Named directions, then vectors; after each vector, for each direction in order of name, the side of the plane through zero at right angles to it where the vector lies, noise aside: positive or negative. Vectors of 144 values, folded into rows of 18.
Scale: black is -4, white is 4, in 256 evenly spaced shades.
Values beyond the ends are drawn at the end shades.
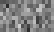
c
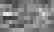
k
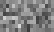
positive, negative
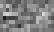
negative, positive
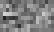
negative, positive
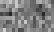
negative, negative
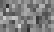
positive, negative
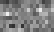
positive, positive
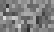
positive, negative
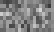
positive, positive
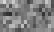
negative, negative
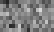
positive, positive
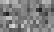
negative, negative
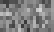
positive, positive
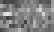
positive, positive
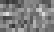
positive, positive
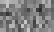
negative, negative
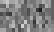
negative, negative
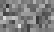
positive, negative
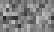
negative, positive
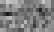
negative, negative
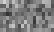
negative, negative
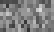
positive, positive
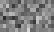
negative, positive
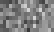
positive, positive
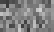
positive, positive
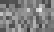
positive, positive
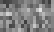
positive, positive
